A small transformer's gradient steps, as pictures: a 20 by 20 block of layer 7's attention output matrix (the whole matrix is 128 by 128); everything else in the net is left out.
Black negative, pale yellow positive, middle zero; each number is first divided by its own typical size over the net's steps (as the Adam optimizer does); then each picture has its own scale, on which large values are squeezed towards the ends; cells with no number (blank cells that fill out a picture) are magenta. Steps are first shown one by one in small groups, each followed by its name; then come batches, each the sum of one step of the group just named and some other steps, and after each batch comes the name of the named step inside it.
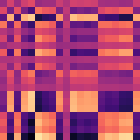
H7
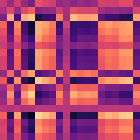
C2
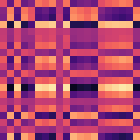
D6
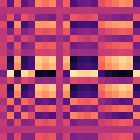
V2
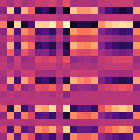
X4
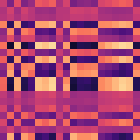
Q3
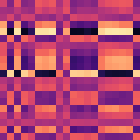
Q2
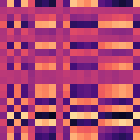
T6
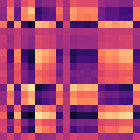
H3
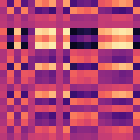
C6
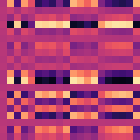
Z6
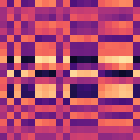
V2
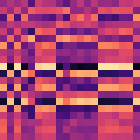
Q2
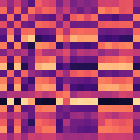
V2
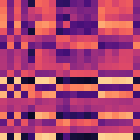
C2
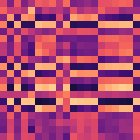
D6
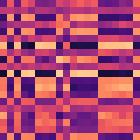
Q3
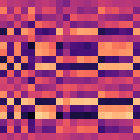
H3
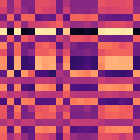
Q2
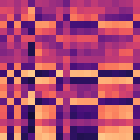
C2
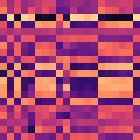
D6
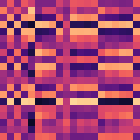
H3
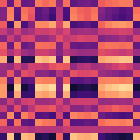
D6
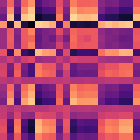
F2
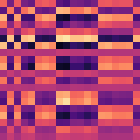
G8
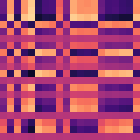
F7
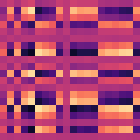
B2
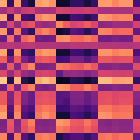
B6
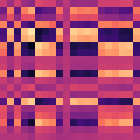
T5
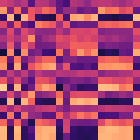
F2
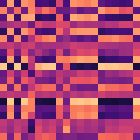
F7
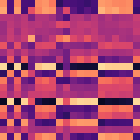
G8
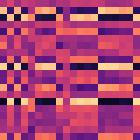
F7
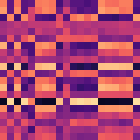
B2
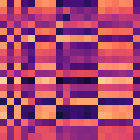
B6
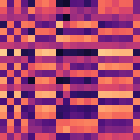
B6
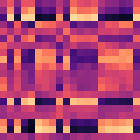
F2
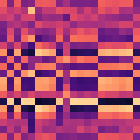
B2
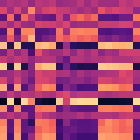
T5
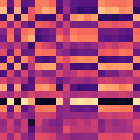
T5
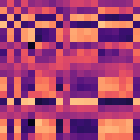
T5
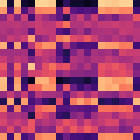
B6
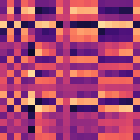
B2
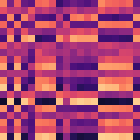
F2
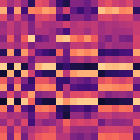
G8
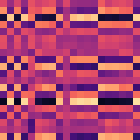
F2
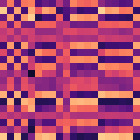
F7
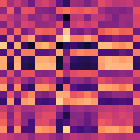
G8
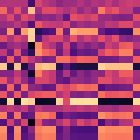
T5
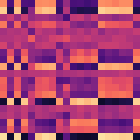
B6
